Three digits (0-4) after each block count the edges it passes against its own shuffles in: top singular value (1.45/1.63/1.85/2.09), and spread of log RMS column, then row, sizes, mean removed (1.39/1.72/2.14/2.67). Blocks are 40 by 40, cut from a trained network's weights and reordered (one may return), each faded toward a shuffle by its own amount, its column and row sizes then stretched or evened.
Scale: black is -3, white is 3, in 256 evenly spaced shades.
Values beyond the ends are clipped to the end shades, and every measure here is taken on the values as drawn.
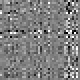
4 4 3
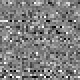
2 0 4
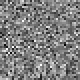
2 0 0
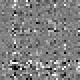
0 3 4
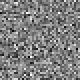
1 0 1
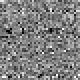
1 1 2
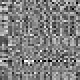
4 1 3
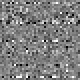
2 2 3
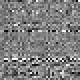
3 1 4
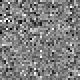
0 2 1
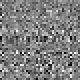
3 3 3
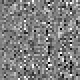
0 4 0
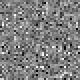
0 2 2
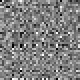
3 2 2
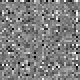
2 3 3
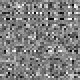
3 0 4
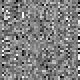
3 4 0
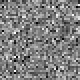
1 1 2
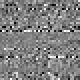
1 0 4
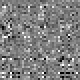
3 3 3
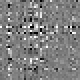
3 4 3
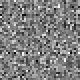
1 1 1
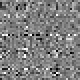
2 2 3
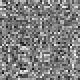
2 0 2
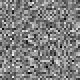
3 1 0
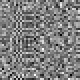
4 2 0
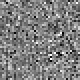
0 1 1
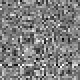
3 0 2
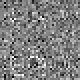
3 2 2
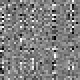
4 4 1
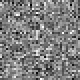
2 2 1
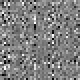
2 4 1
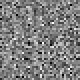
3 1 2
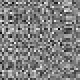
4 2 1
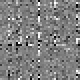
0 4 2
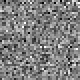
0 0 1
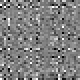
4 4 3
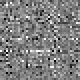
1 2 3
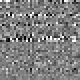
2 0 4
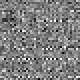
3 0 3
